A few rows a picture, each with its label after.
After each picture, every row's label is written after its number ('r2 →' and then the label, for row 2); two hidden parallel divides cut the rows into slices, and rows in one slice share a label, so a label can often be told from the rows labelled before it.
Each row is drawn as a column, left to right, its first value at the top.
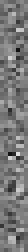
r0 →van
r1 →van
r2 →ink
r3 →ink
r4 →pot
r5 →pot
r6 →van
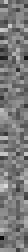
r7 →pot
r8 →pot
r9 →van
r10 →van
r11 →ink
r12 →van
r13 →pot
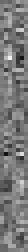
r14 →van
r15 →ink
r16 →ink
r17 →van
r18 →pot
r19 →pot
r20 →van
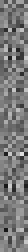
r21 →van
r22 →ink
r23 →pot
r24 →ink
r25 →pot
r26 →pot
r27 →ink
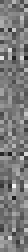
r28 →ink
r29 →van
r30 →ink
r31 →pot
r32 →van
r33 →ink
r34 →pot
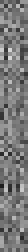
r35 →ink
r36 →pot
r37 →ink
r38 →van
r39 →ink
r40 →pot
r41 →van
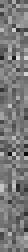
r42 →pot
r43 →van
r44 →ink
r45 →pot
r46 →ink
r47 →van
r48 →ink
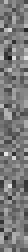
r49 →ink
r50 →pot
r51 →pot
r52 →ink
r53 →van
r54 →van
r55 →ink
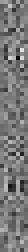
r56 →van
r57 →pot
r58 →ink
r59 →ink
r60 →pot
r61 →ink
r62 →van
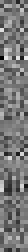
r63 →pot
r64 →ink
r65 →ink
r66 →van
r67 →ink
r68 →pot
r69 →ink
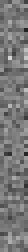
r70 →van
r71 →van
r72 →ink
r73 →van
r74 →van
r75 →van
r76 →ink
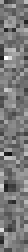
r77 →pot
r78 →ink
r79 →ink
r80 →ink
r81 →van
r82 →van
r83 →pot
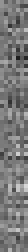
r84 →van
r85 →van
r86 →pot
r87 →van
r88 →pot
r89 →van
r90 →pot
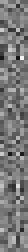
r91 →pot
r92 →van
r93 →ink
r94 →ink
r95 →pot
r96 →ink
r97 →van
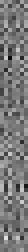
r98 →pot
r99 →ink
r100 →pot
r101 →van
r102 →ink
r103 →pot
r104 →ink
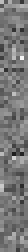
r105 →pot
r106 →van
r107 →van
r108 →ink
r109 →van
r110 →ink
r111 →van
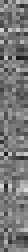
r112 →pot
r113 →ink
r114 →pot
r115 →van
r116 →pot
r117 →pot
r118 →pot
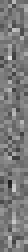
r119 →van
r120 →van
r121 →ink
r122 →pot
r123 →van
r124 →van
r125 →van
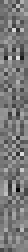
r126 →van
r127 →pot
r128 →ink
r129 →pot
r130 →ink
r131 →pot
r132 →van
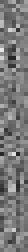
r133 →ink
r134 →van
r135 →pot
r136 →pot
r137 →ink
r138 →van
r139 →van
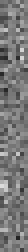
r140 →pot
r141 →pot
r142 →van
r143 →van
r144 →pot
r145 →ink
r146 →van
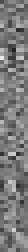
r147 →ink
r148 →van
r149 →pot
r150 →pot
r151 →ink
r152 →ink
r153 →van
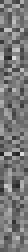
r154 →ink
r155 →pot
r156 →pot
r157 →ink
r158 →ink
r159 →pot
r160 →van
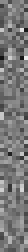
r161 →pot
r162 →van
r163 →ink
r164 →van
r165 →van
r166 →pot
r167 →ink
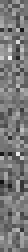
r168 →ink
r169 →van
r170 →ink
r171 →van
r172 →pot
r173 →ink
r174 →van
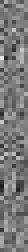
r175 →ink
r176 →pot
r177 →van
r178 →pot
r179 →ink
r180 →ink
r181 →van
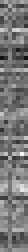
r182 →pot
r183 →pot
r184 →van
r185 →pot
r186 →pot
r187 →pot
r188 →pot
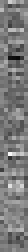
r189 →van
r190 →van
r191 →pot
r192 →pot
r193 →pot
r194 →pot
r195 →van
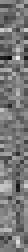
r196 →pot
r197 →pot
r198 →pot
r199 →van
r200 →ink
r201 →van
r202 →pot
